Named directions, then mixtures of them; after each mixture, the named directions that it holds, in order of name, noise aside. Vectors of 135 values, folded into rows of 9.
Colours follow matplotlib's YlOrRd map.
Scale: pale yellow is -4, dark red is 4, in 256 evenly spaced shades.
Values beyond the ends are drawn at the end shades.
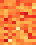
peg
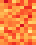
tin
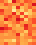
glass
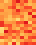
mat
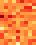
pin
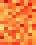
tin.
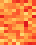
glass, mat, pin.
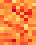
glass.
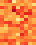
glass.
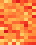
glass, mat, pin.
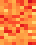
glass, pin, tin.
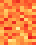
glass, mat, peg.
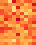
glass.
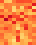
glass, peg, pin.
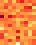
pin.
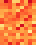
mat, tin.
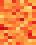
peg, pin, tin.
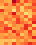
glass, mat.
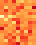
peg, pin.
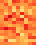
glass, peg.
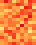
tin.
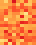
mat, peg, tin.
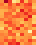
glass, mat, tin.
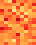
glass.
